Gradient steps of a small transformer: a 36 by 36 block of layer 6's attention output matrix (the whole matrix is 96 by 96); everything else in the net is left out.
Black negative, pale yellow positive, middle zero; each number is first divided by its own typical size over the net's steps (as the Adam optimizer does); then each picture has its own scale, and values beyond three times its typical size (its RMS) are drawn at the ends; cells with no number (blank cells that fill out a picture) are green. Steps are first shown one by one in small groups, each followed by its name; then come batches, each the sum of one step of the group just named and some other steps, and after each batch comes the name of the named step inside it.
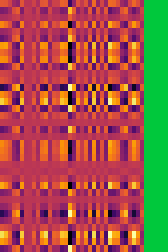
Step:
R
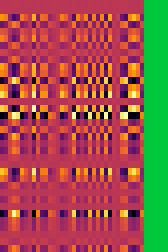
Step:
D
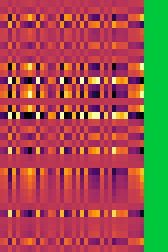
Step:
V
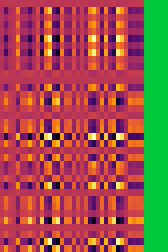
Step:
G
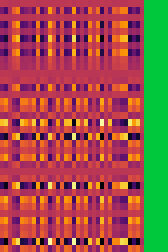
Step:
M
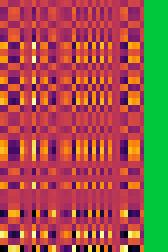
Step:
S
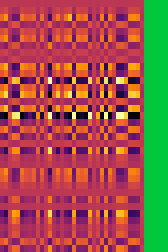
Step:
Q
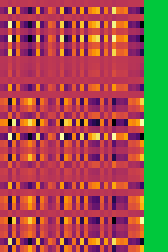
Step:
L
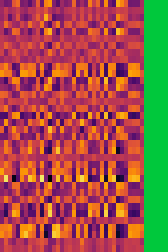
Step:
D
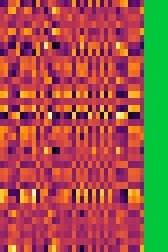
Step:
Q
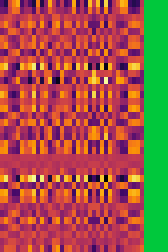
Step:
D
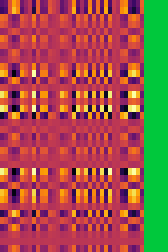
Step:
D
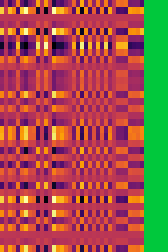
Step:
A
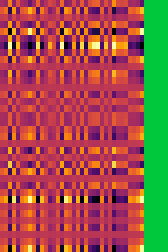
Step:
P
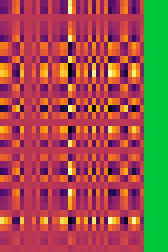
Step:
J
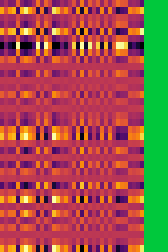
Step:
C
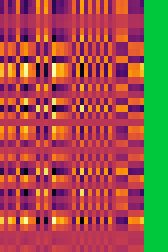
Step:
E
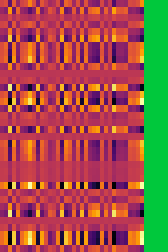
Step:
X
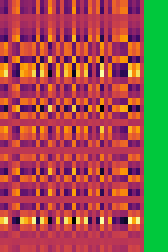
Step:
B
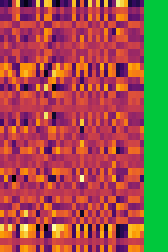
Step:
A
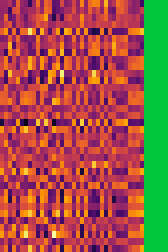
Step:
P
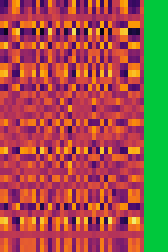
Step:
J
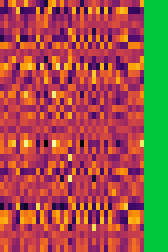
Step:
B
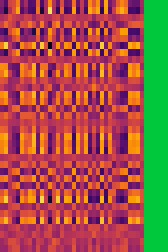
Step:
B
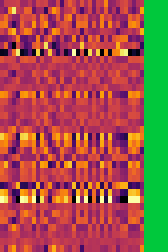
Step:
C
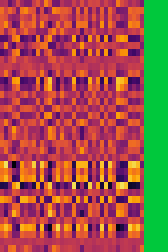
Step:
A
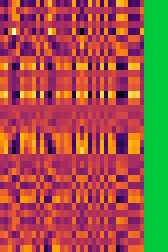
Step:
C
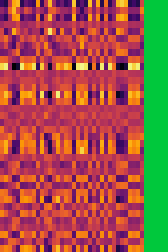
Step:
C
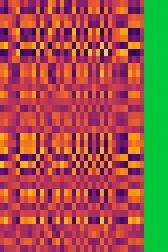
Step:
B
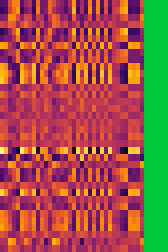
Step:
B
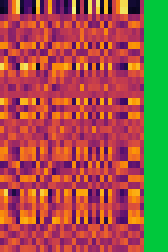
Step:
E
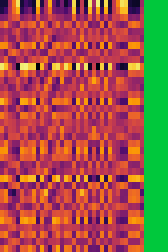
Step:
E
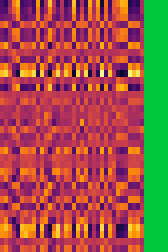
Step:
B
